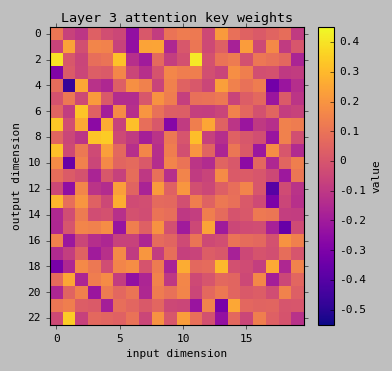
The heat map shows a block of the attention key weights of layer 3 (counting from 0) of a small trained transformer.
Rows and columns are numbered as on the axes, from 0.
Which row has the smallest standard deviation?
14
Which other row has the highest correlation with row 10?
4
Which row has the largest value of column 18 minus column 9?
7
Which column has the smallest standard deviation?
16
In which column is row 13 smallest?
17
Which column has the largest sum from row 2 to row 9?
11
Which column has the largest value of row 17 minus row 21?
13
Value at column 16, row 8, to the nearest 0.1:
0
